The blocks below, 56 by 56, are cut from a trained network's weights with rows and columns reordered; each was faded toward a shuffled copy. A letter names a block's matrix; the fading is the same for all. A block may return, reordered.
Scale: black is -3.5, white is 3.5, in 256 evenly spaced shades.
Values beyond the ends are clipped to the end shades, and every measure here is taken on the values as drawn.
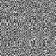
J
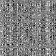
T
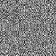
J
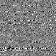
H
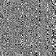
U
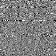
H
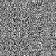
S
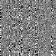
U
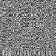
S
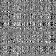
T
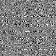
H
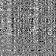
T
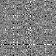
U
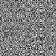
J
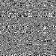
H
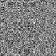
S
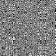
U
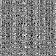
T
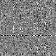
U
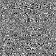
H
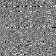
H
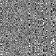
U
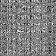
T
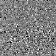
H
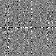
U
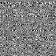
H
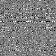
H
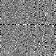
U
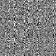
U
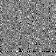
U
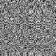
S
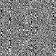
U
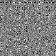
U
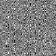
U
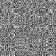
S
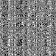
T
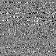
H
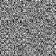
S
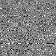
H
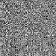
S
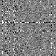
U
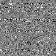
H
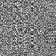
J
